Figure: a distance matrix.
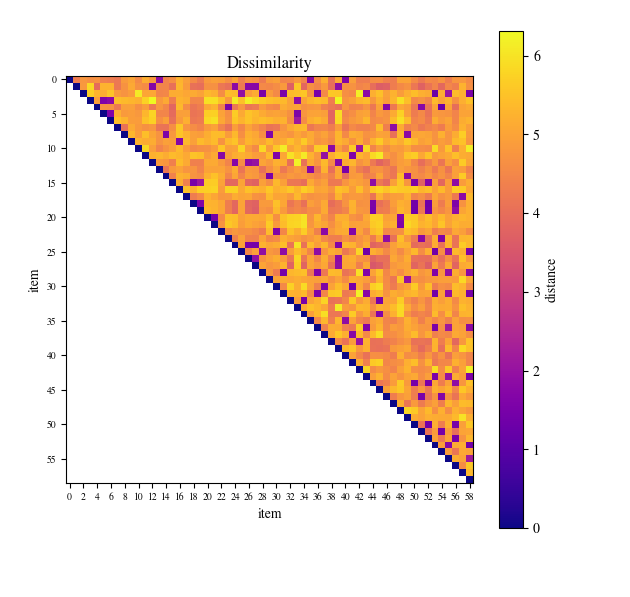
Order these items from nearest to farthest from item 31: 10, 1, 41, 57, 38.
41, 1, 57, 38, 10
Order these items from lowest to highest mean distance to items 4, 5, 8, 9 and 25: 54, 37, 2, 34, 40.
54, 2, 40, 37, 34
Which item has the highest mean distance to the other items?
16
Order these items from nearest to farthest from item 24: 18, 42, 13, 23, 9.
18, 23, 42, 13, 9
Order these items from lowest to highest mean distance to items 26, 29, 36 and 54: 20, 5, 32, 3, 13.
13, 32, 5, 20, 3
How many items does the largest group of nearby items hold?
9
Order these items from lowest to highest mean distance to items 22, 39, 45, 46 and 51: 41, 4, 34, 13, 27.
4, 27, 34, 41, 13
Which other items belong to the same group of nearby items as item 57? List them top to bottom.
17
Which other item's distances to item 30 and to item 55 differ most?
11
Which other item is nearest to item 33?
5
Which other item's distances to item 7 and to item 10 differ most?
47
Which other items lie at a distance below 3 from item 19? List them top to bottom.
15, 18, 44, 50, 52, 56
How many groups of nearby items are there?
14
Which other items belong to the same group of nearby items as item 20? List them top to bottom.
21, 48
